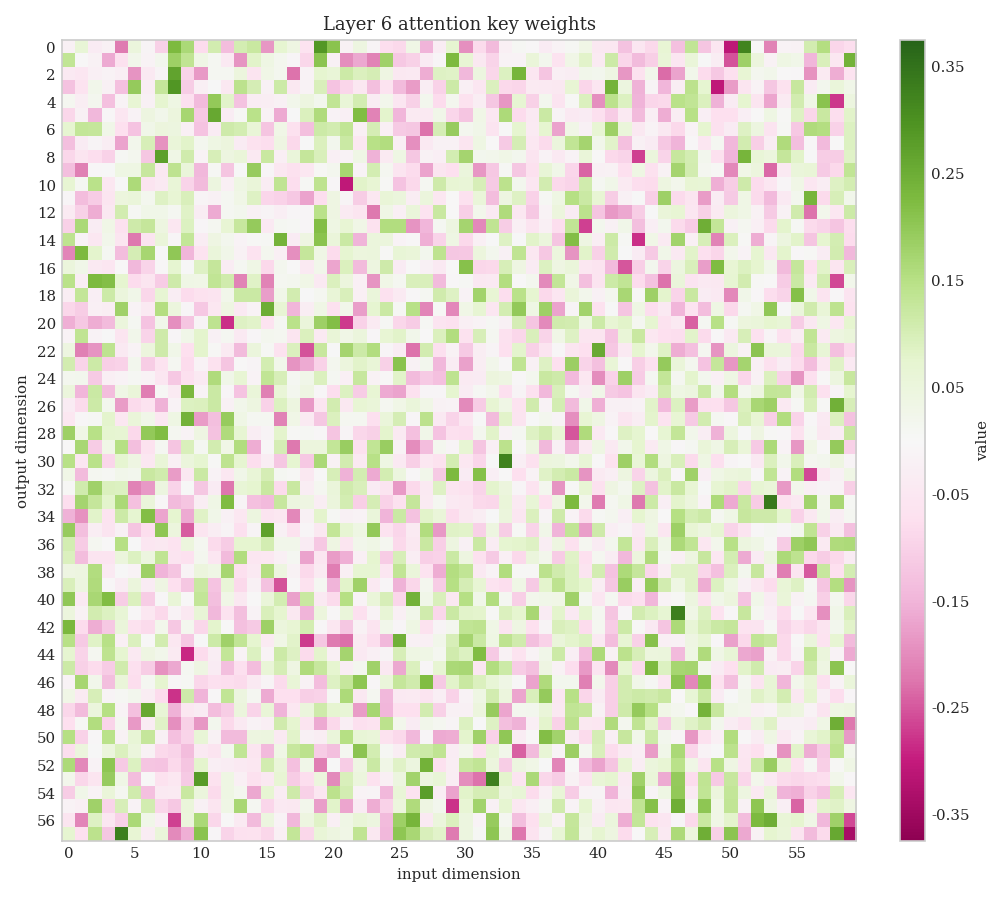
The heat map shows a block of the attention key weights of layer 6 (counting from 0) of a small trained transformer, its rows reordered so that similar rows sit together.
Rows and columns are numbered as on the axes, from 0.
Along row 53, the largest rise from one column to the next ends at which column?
32
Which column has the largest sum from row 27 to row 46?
46
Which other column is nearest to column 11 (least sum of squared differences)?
57
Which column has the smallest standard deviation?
35
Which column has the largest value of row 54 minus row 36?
43
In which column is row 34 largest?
6
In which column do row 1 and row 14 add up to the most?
19
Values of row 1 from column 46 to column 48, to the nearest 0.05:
-0.05 0.05 0
